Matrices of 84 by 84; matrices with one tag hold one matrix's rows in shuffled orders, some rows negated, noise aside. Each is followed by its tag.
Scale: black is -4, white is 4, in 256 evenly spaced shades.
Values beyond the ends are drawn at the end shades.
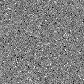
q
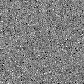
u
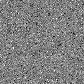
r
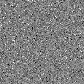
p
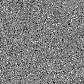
r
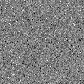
p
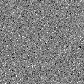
p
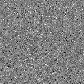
q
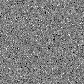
r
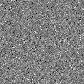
p
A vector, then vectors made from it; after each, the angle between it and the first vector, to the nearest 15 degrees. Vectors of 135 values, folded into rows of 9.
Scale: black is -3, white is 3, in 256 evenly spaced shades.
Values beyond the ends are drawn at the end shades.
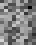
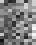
120 degrees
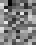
60 degrees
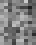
45 degrees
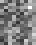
165 degrees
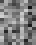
60 degrees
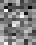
45 degrees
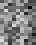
15 degrees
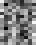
105 degrees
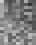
90 degrees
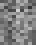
45 degrees
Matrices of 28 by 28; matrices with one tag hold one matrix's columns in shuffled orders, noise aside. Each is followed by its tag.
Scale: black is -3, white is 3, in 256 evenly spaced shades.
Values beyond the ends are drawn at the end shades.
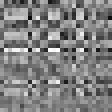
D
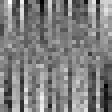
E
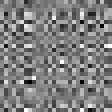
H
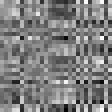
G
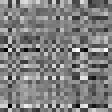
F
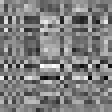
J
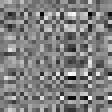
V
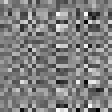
H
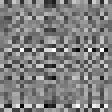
F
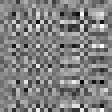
H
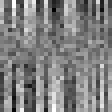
E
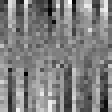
E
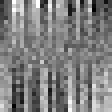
E
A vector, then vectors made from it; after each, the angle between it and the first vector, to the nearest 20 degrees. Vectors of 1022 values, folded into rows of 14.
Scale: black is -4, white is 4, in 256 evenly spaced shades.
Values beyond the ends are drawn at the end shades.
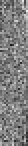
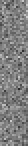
60 degrees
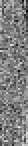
160 degrees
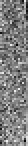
140 degrees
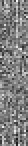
80 degrees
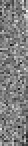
20 degrees
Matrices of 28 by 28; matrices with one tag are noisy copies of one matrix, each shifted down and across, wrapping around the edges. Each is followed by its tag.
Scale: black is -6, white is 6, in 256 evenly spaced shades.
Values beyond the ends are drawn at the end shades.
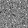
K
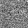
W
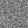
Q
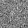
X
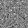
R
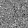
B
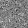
X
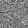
Q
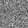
X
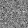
R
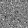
K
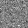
R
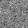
B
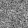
B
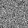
K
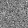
W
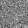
W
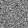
Q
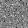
R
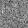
X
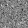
B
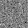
Q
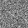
Q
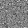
R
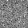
X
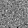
Q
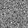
Q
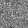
K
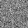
K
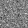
R
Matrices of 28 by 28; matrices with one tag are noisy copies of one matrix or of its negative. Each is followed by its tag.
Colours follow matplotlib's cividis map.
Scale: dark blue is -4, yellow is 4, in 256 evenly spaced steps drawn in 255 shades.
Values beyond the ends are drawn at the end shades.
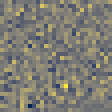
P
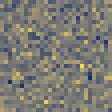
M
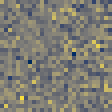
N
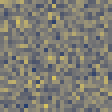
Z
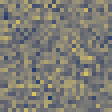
Z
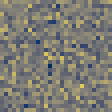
Z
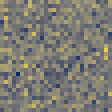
M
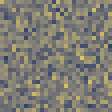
Z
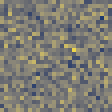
N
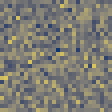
P
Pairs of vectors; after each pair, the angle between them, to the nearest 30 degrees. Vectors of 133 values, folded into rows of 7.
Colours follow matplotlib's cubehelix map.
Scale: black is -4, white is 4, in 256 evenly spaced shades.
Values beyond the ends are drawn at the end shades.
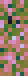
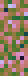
120 degrees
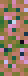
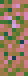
60 degrees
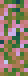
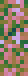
150 degrees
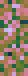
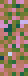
150 degrees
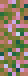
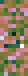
90 degrees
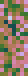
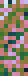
90 degrees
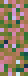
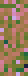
30 degrees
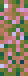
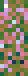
30 degrees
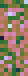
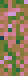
30 degrees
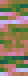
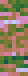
30 degrees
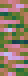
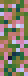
120 degrees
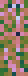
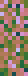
30 degrees
